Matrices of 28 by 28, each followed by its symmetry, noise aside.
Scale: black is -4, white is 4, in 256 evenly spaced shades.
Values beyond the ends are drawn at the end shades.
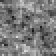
same after a half turn.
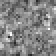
same after a half turn.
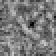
symmetric across the other diagonal.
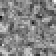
symmetric across the other diagonal.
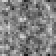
mirrored top to bottom.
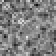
symmetric.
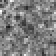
symmetric.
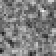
antisymmetric.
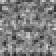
mirrored left to right.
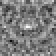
mirrored left to right.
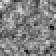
symmetric.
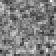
antisymmetric.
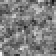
no symmetry.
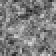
no symmetry.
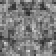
mirrored left to right.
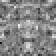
mirrored left to right.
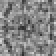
mirrored top to bottom.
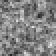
no symmetry.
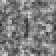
mirrored top to bottom.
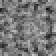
mirrored top to bottom.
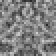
mirrored left to right.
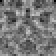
mirrored left to right.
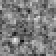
symmetric across the other diagonal.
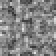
mirrored top to bottom.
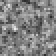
no symmetry.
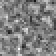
symmetric across the other diagonal.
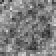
symmetric.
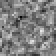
symmetric.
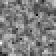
antisymmetric.
